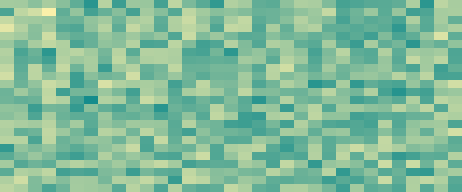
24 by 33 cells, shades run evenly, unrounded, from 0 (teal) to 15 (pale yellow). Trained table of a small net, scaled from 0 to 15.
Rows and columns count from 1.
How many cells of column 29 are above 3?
21
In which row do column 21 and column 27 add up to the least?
16
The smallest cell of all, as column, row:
7, 13
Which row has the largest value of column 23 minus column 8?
14
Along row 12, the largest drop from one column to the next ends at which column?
5
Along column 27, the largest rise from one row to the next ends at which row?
6
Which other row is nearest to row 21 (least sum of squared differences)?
8
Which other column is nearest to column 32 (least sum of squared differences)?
11
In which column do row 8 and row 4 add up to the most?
1
